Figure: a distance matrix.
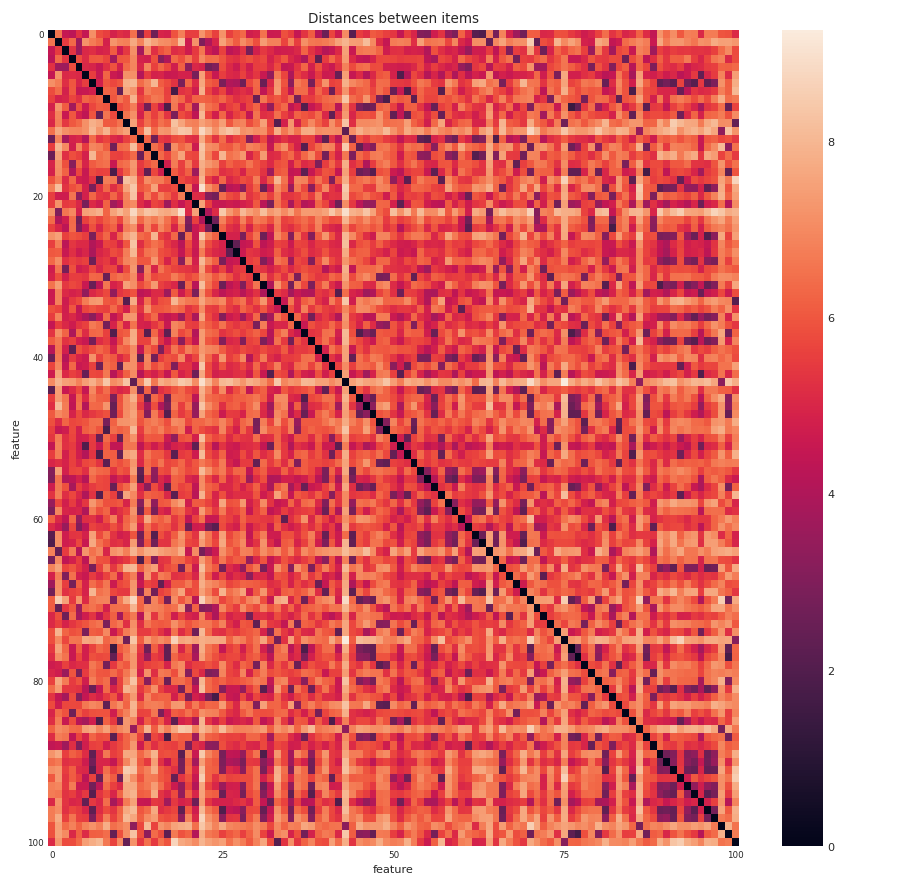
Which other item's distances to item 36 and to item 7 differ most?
18
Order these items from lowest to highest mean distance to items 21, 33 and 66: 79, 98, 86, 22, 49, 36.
36, 79, 49, 98, 86, 22
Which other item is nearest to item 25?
96
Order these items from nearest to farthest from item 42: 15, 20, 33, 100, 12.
15, 20, 33, 100, 12
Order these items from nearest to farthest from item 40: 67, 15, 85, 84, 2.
15, 2, 67, 85, 84
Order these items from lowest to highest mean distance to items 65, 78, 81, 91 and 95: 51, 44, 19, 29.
51, 19, 29, 44
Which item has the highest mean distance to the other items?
43
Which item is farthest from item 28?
22
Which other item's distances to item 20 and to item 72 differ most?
67
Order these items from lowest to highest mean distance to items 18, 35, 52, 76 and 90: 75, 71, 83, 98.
71, 83, 98, 75
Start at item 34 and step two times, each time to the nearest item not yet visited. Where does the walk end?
4
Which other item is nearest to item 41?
85
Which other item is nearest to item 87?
17
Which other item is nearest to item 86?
98
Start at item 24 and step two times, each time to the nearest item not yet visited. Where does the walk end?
61
